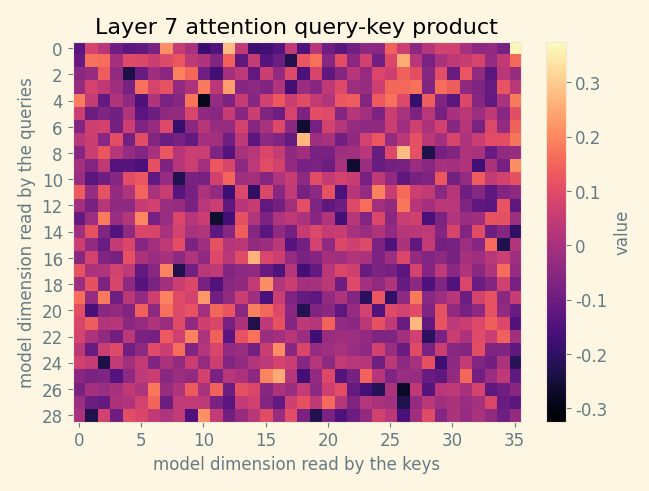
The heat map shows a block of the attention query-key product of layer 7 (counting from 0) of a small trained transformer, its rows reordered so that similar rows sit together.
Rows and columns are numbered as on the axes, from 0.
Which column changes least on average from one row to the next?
31
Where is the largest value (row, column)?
0, 35
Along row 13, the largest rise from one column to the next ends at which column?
13
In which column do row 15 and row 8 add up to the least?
34
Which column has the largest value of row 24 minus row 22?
28
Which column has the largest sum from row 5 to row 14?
26
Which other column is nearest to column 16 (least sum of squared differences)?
15
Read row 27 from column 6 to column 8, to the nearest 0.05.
0.15 -0.1 0.05
